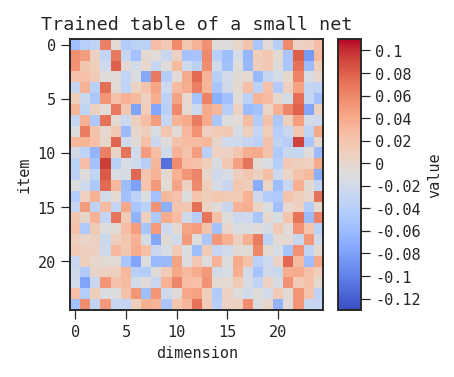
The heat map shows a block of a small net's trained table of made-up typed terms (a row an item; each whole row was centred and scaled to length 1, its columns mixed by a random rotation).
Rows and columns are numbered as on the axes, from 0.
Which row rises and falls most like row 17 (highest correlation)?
23
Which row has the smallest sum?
1
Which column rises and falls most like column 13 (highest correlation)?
22
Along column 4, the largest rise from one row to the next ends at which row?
16
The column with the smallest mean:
20
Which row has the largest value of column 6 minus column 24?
12
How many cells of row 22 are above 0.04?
4
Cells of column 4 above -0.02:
22
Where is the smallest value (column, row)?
9, 11
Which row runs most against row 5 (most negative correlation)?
14
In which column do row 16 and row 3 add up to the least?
18
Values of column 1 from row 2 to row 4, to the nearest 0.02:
0.02 0.02 0.04
